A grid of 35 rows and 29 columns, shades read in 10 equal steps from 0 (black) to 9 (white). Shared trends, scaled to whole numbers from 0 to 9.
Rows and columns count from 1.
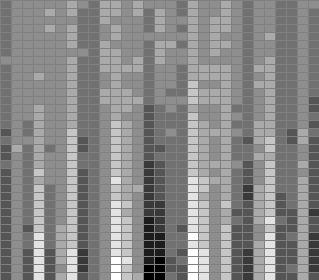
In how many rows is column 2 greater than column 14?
33
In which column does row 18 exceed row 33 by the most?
15
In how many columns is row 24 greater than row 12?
9
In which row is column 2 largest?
19
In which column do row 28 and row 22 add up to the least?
14
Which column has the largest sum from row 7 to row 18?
18
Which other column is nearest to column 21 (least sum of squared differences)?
12
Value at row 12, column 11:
6
